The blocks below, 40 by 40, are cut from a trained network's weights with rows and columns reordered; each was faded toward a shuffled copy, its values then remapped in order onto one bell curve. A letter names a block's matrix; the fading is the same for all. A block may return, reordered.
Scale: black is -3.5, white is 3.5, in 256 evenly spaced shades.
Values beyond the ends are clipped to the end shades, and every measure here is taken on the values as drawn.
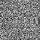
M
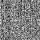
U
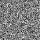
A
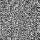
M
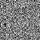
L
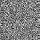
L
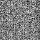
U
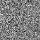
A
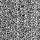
U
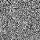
L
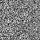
M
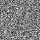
L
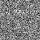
M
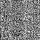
U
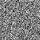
A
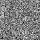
M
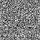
M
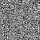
A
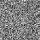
M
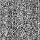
U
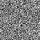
L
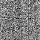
U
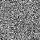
A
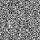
L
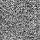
M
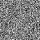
L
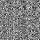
U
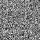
M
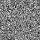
A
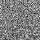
M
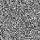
L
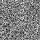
M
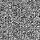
U
